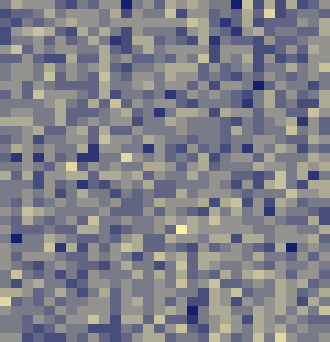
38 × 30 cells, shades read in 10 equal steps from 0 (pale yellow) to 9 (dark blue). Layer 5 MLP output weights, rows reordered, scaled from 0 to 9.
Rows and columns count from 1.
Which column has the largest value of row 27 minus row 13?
2
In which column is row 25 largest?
30
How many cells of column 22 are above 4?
24
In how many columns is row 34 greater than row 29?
13
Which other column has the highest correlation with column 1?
26
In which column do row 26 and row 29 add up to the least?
17
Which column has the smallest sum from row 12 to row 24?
3
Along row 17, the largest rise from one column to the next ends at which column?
9
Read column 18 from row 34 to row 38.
7 9 8 6 5
